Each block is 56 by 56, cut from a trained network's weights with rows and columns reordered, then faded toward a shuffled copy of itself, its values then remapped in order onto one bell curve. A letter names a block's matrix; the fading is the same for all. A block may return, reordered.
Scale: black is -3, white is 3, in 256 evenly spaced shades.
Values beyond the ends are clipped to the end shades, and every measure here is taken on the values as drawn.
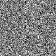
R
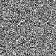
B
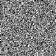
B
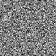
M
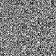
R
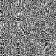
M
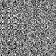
M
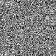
B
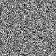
B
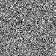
B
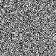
R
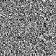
R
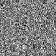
B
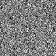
B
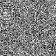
R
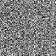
R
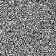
M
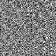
R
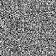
B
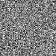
R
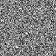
B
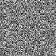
M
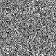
R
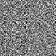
M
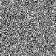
M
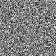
B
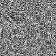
B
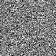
R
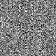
R
